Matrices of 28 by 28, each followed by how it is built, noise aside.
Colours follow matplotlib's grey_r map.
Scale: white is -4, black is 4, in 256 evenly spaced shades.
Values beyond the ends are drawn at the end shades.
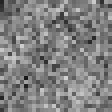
smooth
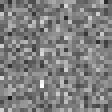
repeating rows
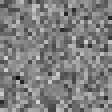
noise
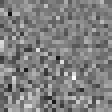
lower triangular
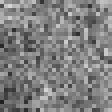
smooth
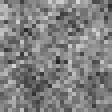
smooth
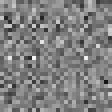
low rank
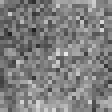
smooth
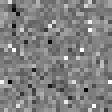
sparse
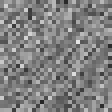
Hankel
